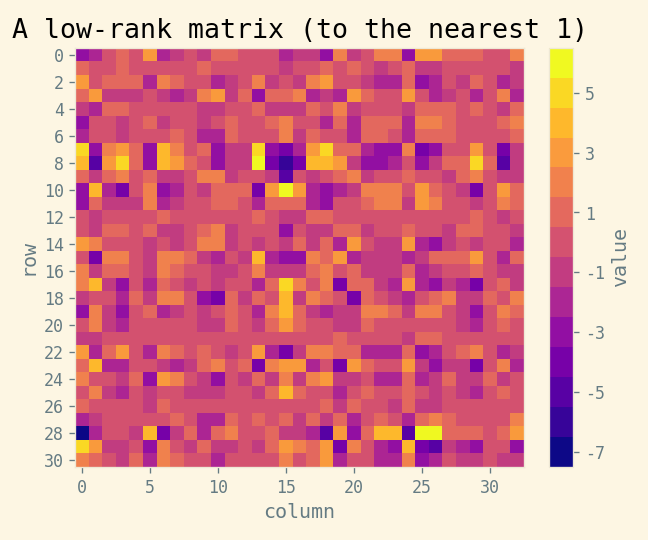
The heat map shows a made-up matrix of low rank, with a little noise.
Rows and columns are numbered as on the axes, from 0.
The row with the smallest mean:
29
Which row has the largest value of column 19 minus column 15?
8
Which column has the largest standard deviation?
15
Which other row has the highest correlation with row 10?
19
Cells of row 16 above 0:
11
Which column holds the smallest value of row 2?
25
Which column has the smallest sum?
10
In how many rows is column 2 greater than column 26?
17
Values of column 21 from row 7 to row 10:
-2 -3 -1 2
